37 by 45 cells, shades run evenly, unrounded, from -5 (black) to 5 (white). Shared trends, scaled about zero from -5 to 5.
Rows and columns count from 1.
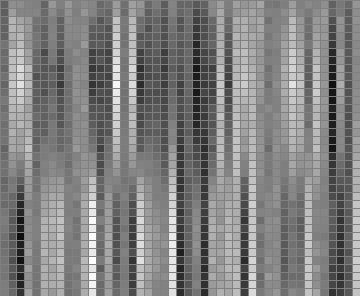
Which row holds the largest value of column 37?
11
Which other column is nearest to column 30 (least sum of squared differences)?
28
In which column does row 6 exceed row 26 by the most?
3
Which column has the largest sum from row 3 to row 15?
15
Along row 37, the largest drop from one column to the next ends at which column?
23
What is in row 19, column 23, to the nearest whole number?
-3
